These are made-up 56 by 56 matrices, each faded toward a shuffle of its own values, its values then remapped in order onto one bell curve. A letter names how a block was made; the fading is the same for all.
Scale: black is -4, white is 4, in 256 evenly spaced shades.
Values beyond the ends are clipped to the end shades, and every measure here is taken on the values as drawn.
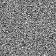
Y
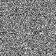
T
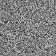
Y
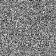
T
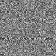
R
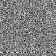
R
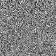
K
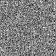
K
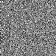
K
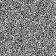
K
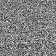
T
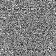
Y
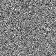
K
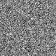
K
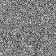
T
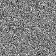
K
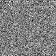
T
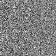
K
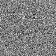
T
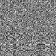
R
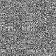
R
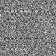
R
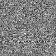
Y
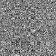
R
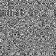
R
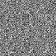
R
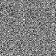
R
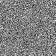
K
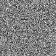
T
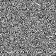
Y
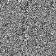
K
